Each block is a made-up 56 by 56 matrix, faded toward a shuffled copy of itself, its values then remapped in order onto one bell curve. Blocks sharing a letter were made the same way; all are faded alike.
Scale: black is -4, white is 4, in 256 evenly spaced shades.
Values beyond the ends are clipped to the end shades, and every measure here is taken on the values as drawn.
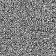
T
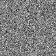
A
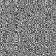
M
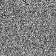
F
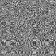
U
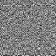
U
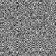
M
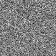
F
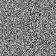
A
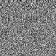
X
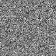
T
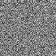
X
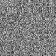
X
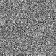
X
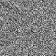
X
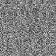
X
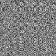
M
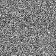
F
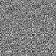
U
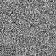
X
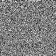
T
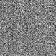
X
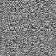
U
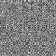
U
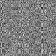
M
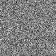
T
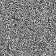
T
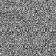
U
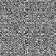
M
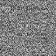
X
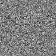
F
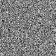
A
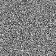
T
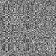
M
